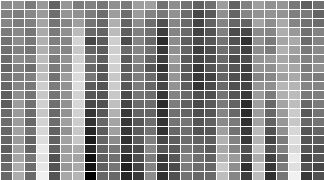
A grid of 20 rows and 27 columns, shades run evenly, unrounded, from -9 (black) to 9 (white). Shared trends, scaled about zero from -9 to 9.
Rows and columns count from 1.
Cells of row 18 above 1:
8
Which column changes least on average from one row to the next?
9
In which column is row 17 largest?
4
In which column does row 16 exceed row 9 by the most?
19
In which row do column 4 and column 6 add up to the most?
20
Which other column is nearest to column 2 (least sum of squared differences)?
6
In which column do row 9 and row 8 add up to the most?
7
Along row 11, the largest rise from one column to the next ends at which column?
10
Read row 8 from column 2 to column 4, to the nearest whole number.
0 -1 4
